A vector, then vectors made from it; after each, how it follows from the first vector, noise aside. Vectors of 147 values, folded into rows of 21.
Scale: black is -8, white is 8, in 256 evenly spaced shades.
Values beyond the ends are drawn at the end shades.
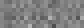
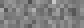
reversed.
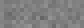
shrunk.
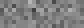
reversed, negated.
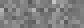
reversed.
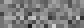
negated, scaled up.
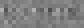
reversed, partly zeroed.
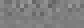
partly zeroed.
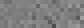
partly zeroed.
